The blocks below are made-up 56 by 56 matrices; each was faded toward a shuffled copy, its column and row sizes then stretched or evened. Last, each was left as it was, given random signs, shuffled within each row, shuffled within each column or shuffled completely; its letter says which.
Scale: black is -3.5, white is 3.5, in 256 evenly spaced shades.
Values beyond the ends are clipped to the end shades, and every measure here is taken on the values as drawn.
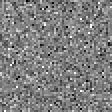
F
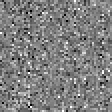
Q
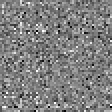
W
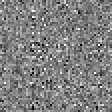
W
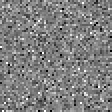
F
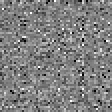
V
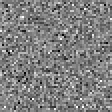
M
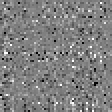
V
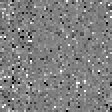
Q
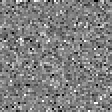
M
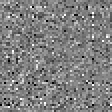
V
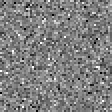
F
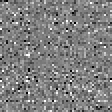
V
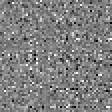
V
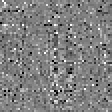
V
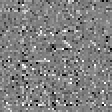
W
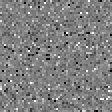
M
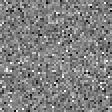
F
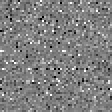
M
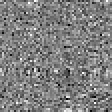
V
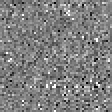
V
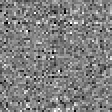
V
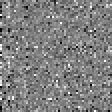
W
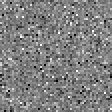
F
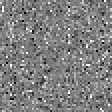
Q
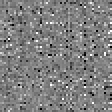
V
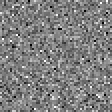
F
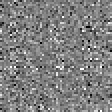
V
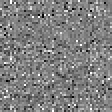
V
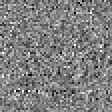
M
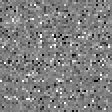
M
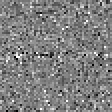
M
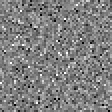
F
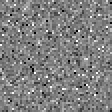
F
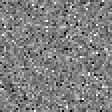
F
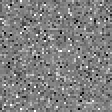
F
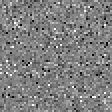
M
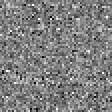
M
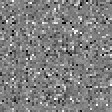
W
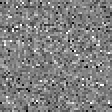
M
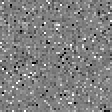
F
